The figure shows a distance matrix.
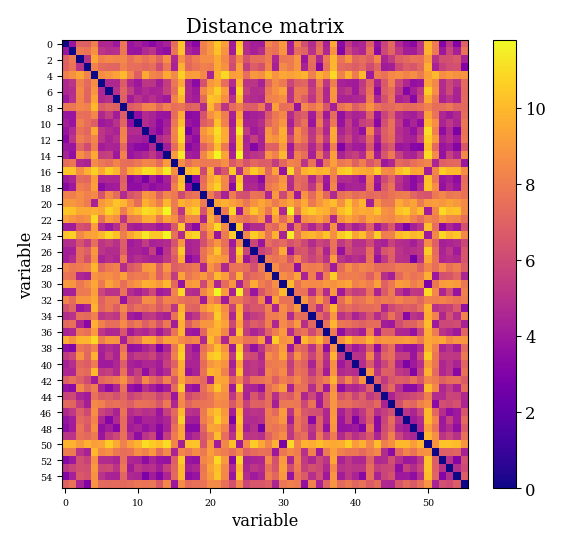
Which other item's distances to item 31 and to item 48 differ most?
27
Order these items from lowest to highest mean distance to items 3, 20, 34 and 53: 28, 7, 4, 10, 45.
10, 45, 7, 4, 28
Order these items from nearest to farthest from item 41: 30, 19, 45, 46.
46, 45, 19, 30
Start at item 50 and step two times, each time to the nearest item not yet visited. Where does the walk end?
16
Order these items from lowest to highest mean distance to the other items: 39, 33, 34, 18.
18, 34, 39, 33
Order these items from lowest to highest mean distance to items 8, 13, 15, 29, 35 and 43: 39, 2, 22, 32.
2, 39, 32, 22
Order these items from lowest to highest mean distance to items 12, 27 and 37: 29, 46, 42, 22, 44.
46, 44, 22, 42, 29
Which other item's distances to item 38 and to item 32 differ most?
37
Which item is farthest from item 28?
4
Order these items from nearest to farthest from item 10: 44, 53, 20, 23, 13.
13, 23, 53, 44, 20
